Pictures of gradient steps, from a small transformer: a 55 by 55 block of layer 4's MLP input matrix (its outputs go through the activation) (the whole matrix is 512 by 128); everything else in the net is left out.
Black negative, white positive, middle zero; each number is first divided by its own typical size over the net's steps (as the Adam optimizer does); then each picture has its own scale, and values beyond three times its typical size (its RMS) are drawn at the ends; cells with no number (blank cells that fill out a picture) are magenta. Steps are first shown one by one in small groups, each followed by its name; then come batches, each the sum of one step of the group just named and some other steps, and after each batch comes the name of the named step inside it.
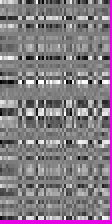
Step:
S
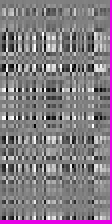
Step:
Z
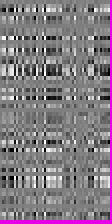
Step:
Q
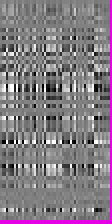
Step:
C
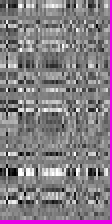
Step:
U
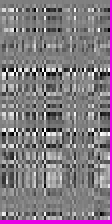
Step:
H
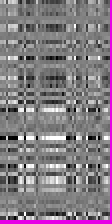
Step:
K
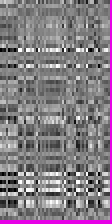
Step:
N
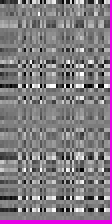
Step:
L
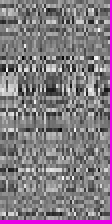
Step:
H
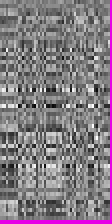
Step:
C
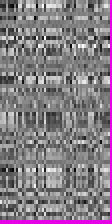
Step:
Q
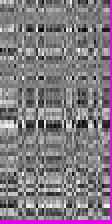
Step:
N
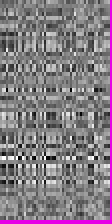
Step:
Z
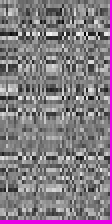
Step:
N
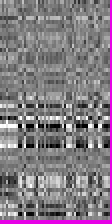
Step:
N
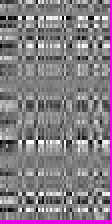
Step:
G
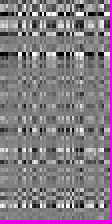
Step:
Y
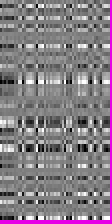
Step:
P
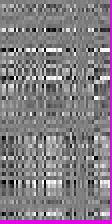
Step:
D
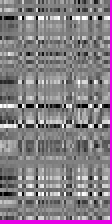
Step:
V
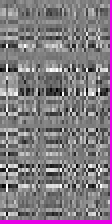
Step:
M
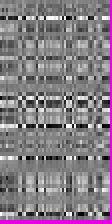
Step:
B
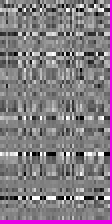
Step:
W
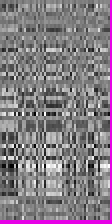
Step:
D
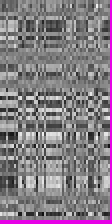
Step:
B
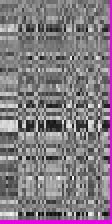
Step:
B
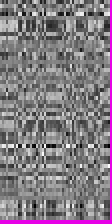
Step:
Y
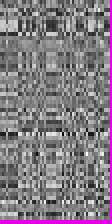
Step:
W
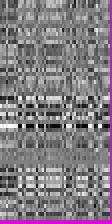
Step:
V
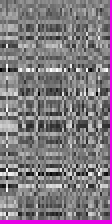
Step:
M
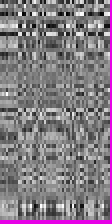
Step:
Y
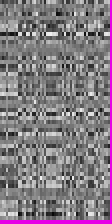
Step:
M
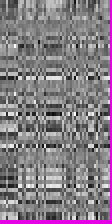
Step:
V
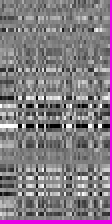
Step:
V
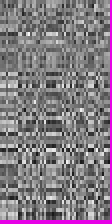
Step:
W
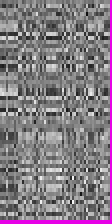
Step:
M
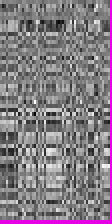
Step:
D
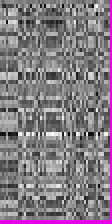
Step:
W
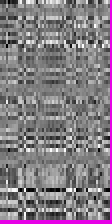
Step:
G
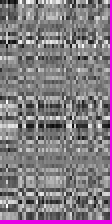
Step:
G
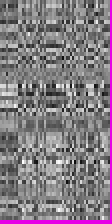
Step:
D
